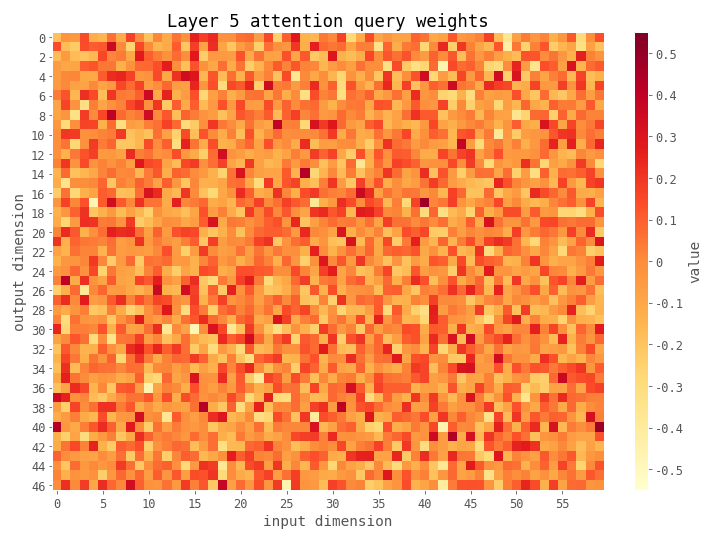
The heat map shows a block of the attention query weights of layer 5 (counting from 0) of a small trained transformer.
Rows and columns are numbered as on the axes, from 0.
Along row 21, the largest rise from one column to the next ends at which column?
32
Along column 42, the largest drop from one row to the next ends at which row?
40
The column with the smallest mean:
42
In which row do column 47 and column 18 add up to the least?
45
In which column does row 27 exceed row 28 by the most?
31
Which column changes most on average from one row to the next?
28
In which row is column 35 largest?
29
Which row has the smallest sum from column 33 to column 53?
3
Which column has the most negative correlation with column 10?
2
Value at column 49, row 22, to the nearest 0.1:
0.1
